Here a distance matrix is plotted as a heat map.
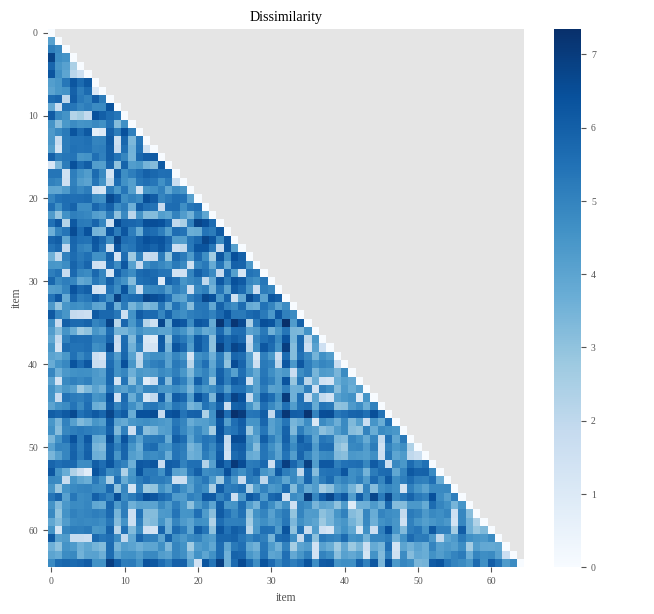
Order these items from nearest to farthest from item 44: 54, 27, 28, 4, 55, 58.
27, 55, 58, 28, 4, 54
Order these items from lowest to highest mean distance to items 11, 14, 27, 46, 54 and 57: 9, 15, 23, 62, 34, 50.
9, 62, 15, 50, 34, 23
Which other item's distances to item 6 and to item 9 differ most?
12
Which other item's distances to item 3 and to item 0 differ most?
16
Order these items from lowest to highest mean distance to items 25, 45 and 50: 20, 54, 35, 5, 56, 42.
56, 20, 54, 42, 5, 35
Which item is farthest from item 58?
23
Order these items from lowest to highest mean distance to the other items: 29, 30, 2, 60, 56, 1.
1, 60, 2, 30, 29, 56
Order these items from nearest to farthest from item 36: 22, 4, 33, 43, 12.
43, 4, 33, 22, 12
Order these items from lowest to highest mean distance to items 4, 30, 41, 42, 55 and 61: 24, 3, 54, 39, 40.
3, 39, 54, 40, 24
